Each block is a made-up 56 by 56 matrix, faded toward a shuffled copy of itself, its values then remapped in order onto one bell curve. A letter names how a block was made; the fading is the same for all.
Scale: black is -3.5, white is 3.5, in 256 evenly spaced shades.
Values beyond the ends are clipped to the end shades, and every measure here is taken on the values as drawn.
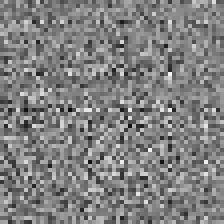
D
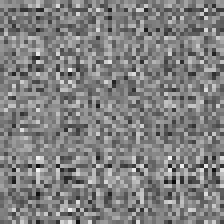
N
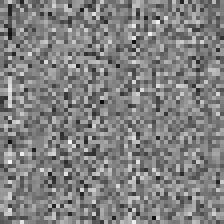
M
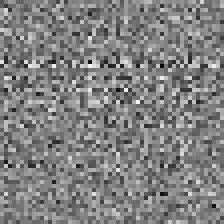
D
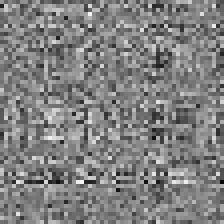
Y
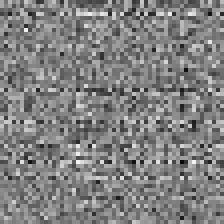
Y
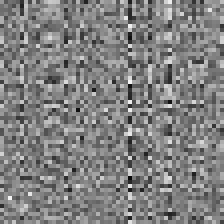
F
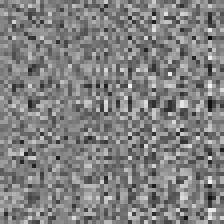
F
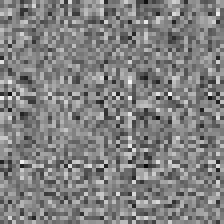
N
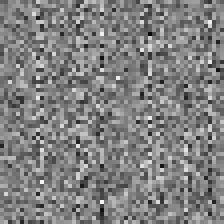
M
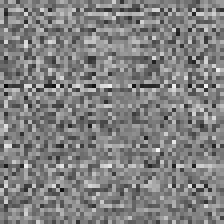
Y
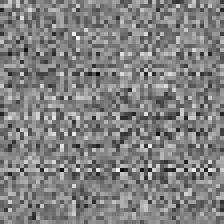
Y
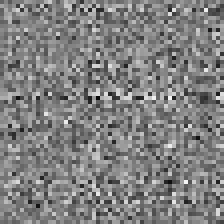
D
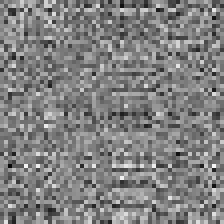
N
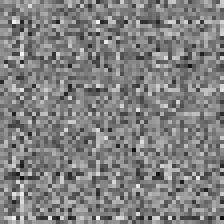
D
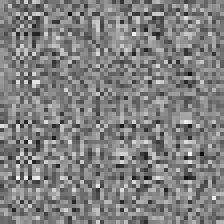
N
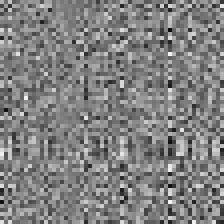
F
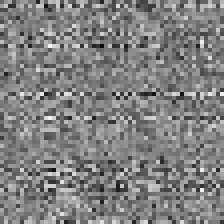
Y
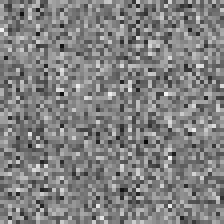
M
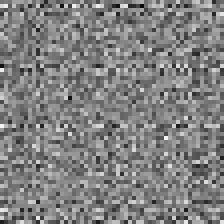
Y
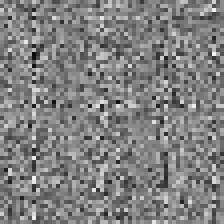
D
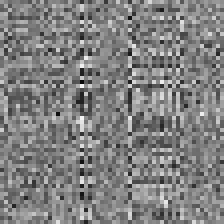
F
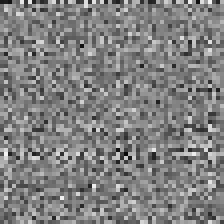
D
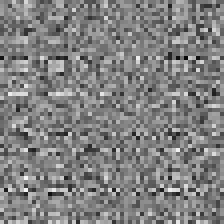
Y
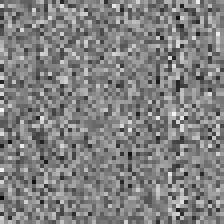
M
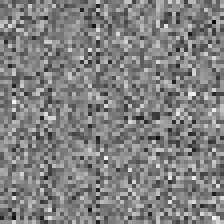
M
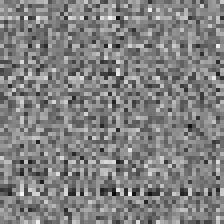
Y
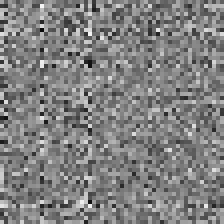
D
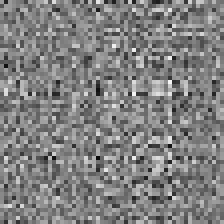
N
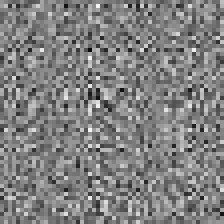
N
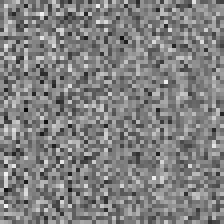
M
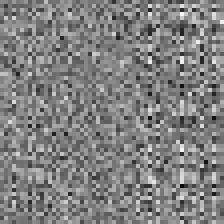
F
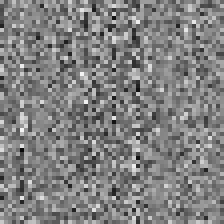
M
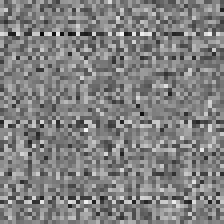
Y
